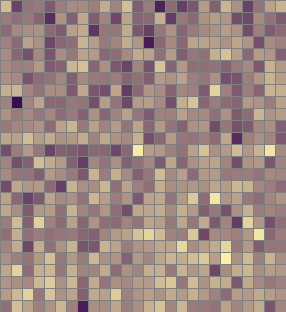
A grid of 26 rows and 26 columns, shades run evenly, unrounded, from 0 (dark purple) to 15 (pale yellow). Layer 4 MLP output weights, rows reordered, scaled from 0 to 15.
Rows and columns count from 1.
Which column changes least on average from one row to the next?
26
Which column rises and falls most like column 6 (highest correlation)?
11
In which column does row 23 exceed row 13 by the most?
5
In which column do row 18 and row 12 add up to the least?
22
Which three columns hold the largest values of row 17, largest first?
20, 18, 9
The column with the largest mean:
15
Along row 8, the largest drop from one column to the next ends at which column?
12
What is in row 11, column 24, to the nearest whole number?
8
